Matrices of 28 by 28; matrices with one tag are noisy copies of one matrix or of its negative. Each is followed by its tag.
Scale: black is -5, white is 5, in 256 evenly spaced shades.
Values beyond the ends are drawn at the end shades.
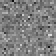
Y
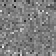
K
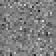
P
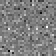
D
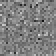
P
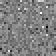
D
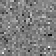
Y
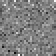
K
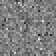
P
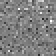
D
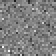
K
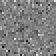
K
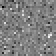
Y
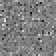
P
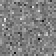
P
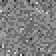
K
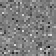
Y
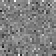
K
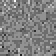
K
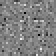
P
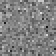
D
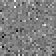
K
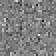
P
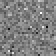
D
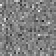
P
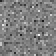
P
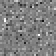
P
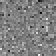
D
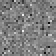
Y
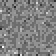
K
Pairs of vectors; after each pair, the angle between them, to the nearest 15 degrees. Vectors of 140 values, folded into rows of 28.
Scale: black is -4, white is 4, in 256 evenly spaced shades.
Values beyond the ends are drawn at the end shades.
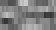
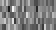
105 degrees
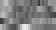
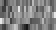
135 degrees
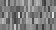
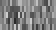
45 degrees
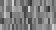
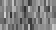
30 degrees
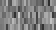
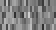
60 degrees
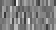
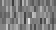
60 degrees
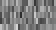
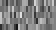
165 degrees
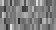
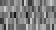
105 degrees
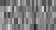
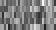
120 degrees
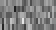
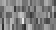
30 degrees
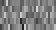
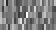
120 degrees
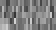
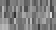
15 degrees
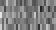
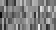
165 degrees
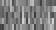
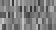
75 degrees
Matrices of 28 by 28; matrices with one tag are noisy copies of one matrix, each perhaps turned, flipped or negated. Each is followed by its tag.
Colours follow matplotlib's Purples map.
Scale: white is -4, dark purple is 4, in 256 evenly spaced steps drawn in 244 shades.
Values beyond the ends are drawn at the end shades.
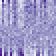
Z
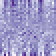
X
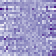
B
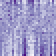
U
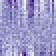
U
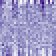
X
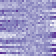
Z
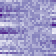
U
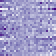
B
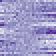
U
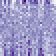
X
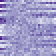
Z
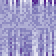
Z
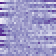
Z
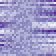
U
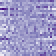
B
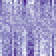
U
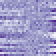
Z
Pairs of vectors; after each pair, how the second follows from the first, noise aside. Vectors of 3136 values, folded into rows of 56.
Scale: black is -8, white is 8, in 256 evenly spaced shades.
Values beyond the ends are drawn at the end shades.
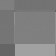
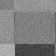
negated, scaled up.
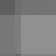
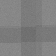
wrapped around, shrunk.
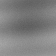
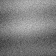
negated, scaled up.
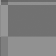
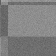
negated.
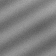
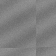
wrapped around, shrunk.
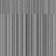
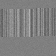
reversed, negated, partly zeroed.
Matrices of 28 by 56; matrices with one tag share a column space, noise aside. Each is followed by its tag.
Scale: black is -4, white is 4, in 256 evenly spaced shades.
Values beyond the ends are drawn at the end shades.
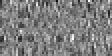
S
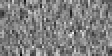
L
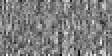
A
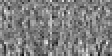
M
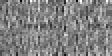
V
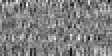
S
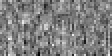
A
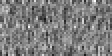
V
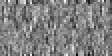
V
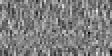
L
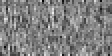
V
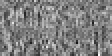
M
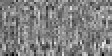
M
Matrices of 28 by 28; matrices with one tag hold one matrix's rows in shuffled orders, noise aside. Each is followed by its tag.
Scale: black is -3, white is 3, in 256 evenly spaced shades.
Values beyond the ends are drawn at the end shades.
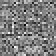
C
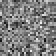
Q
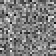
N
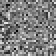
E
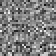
Q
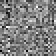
E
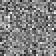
N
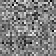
C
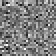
E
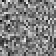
E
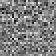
C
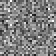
N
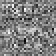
C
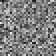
N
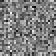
N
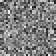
N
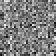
N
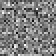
C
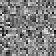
E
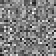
N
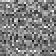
C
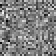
E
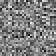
Q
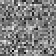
C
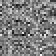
Q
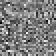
E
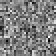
N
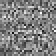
C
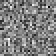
N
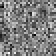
N
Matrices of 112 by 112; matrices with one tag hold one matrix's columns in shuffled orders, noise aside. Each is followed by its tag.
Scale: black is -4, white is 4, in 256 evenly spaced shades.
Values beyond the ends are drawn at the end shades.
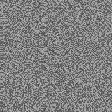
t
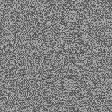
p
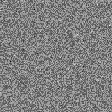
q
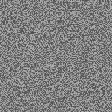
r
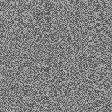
r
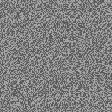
q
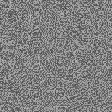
p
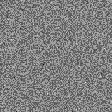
p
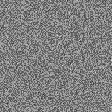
p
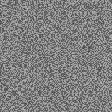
r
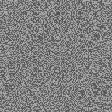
r
